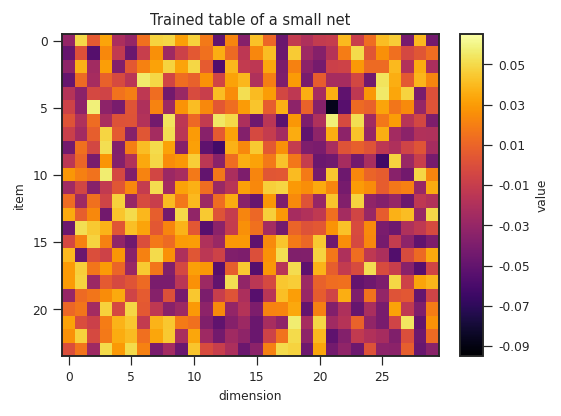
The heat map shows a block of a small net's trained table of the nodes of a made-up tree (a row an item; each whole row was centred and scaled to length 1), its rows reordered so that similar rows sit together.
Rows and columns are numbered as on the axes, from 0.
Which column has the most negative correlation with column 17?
23
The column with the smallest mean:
19
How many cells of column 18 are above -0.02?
21
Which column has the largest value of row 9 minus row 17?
15
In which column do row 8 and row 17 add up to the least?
12
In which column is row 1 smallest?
2
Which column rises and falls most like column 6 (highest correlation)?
1
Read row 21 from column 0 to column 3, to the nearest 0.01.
0.03 0 -0.01 0.02
